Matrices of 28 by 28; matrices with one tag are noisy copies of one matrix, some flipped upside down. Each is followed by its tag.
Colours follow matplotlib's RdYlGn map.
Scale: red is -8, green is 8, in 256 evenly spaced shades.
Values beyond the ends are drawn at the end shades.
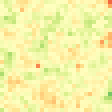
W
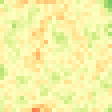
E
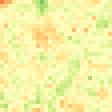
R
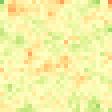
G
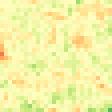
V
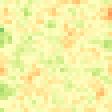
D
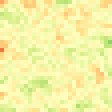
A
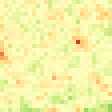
V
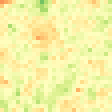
R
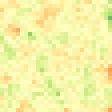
W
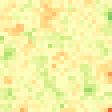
W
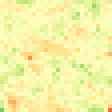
G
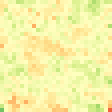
G
